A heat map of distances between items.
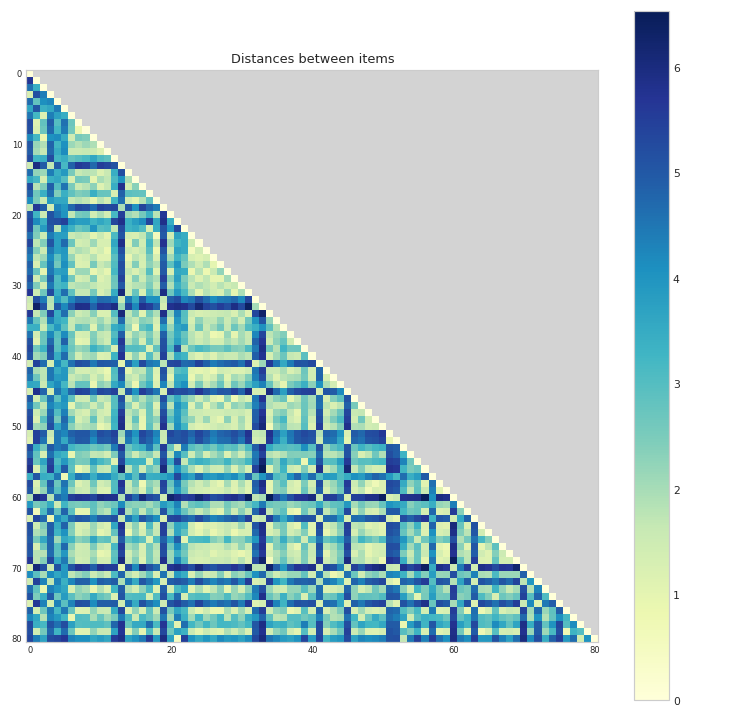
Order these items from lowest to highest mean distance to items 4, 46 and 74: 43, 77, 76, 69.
76, 69, 43, 77
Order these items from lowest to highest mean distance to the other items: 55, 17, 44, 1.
44, 1, 17, 55
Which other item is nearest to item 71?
43
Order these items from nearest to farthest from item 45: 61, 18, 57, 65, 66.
57, 61, 18, 66, 65
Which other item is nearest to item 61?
4
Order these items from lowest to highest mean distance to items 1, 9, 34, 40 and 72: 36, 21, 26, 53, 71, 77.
26, 71, 36, 77, 53, 21
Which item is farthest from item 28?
60
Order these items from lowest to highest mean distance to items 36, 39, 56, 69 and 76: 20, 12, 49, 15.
49, 15, 20, 12
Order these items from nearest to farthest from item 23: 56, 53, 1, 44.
44, 56, 1, 53
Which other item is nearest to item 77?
6
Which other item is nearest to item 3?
63
